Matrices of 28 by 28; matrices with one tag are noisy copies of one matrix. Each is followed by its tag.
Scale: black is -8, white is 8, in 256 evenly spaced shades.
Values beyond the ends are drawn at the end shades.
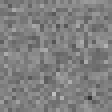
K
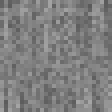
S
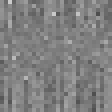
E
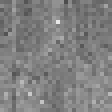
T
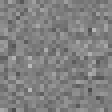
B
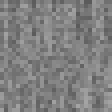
S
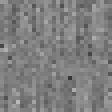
S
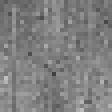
T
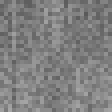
T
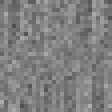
S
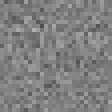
K
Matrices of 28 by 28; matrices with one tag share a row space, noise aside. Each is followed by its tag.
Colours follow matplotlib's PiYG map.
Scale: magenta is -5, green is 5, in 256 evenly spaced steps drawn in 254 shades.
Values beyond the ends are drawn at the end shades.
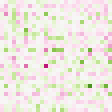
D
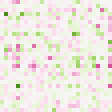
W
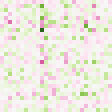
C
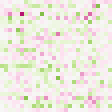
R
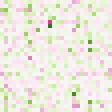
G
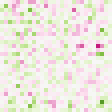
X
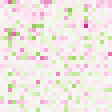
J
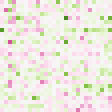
J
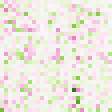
G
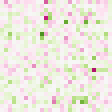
C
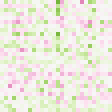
R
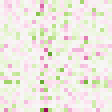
C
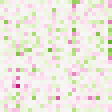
W
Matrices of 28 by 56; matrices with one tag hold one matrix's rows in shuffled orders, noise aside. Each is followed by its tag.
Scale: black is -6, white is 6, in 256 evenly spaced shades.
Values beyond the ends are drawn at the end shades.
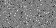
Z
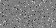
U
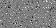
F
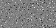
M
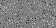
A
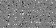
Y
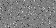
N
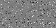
M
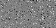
M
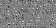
Y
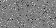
A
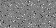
N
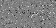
M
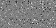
M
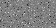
N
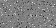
A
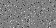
N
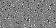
N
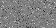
A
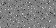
N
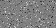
Z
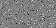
M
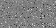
M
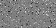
F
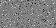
A
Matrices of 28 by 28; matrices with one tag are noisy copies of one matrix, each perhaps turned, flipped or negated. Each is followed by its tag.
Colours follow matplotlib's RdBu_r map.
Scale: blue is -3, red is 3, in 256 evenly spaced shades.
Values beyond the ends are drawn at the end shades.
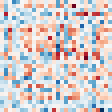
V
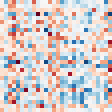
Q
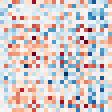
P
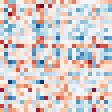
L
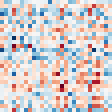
Q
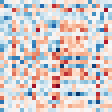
V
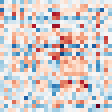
V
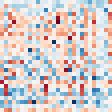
P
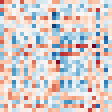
V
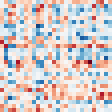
L
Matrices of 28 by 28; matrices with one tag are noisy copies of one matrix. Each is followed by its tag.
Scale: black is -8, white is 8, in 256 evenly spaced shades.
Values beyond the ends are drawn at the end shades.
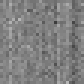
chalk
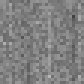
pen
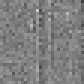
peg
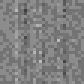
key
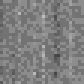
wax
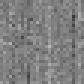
pen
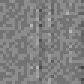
peg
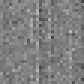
peg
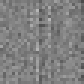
peg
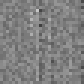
peg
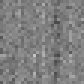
wax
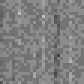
wax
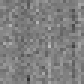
pen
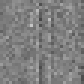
peg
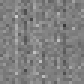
key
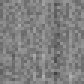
wax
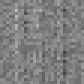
key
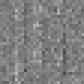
key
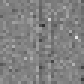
peg
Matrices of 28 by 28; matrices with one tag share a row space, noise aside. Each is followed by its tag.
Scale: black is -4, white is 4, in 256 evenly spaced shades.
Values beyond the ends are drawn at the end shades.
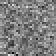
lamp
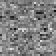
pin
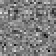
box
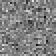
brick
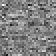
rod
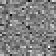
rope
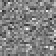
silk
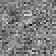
brick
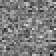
silk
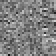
box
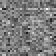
silk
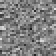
pin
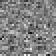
brick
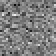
rope
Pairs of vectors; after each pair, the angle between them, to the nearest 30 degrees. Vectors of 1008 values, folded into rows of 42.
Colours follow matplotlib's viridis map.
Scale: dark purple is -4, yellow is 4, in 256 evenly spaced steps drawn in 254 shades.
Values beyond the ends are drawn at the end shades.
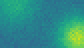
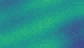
150 degrees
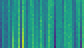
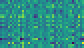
60 degrees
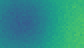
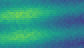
150 degrees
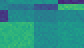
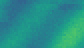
90 degrees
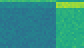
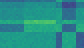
120 degrees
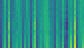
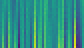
60 degrees
